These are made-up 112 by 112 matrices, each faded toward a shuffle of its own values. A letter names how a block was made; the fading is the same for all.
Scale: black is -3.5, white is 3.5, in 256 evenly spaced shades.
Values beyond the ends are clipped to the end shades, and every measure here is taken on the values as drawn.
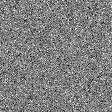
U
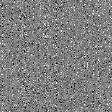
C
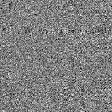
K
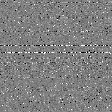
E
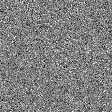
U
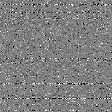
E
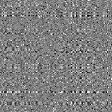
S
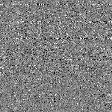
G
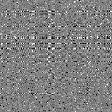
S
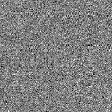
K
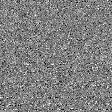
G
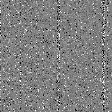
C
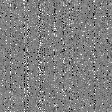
C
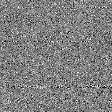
G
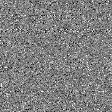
G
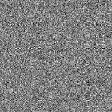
K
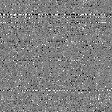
E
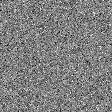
U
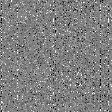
C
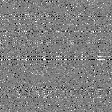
E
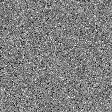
U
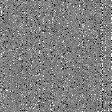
C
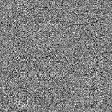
K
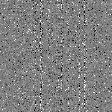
C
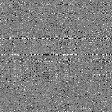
E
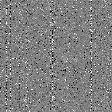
C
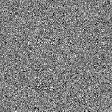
K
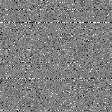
E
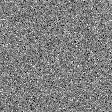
U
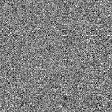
K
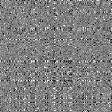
S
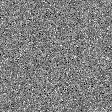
U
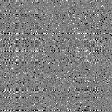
S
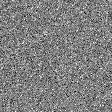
U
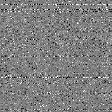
E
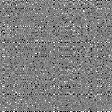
S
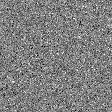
U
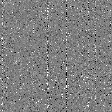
C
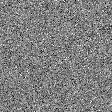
U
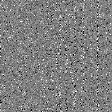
C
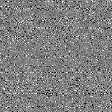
E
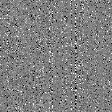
C
